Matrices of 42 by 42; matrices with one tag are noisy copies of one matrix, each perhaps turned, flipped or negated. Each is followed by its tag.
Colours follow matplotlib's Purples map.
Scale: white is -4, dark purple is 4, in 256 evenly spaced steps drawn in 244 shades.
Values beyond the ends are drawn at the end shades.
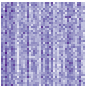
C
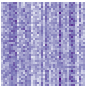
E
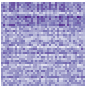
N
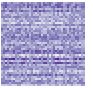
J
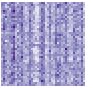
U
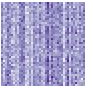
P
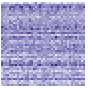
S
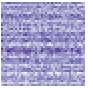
U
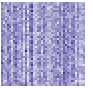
J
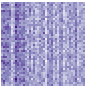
N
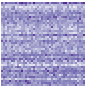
S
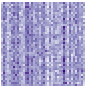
P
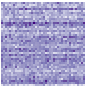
S
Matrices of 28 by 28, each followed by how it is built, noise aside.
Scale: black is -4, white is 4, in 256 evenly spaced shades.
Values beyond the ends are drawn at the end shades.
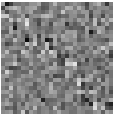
banded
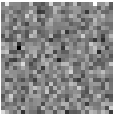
repeating columns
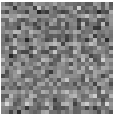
repeating columns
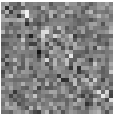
banded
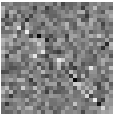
banded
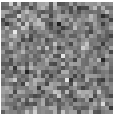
noise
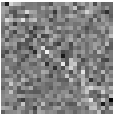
banded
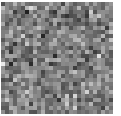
noise
